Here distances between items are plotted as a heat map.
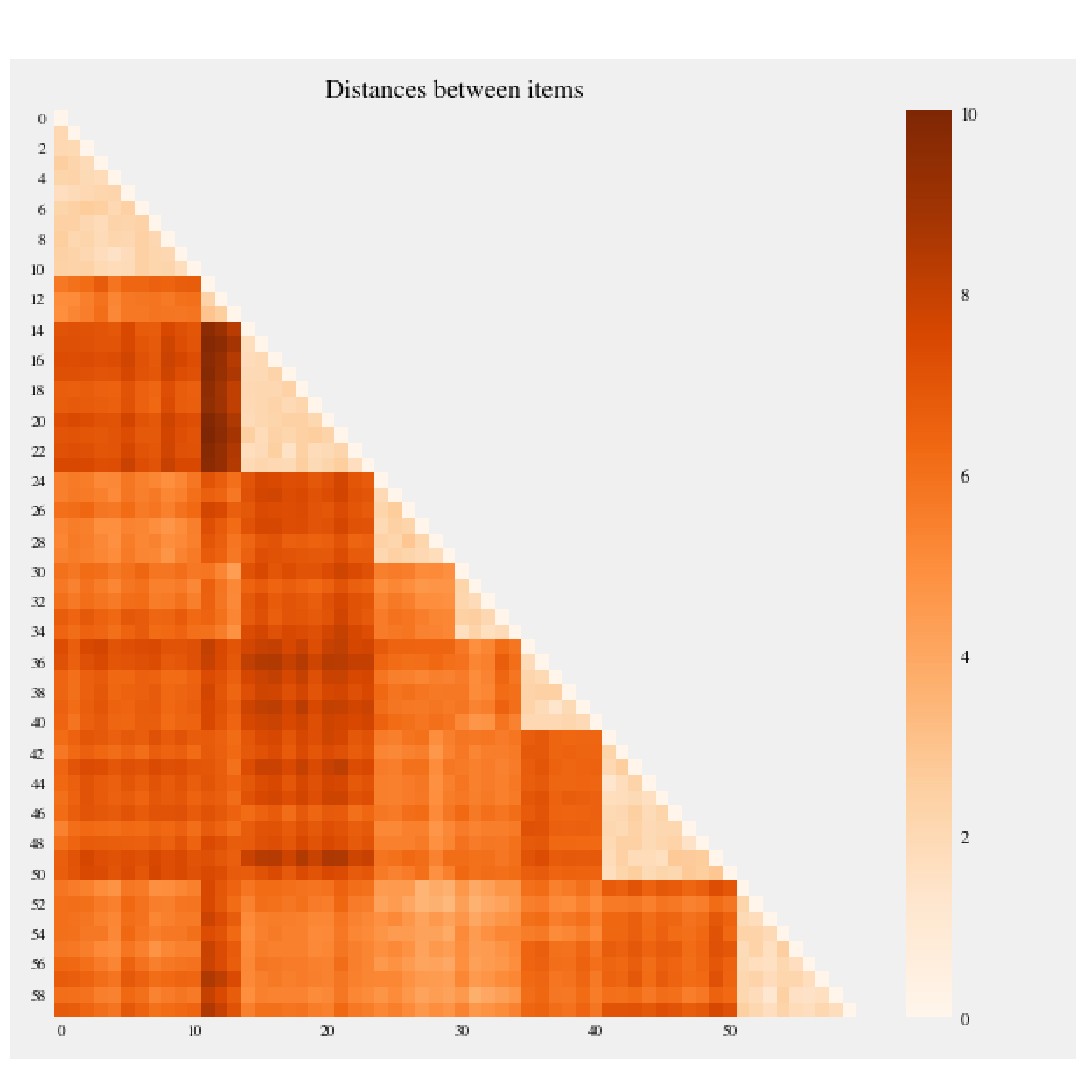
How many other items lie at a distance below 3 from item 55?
8
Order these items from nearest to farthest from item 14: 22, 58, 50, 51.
22, 58, 51, 50
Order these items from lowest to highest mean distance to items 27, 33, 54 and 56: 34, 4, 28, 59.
59, 28, 34, 4
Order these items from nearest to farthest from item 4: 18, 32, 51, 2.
2, 51, 32, 18
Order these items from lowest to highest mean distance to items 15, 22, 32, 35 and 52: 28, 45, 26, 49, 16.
16, 28, 26, 45, 49
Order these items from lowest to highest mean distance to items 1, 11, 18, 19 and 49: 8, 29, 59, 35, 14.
14, 8, 29, 59, 35
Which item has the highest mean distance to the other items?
11
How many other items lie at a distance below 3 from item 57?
8
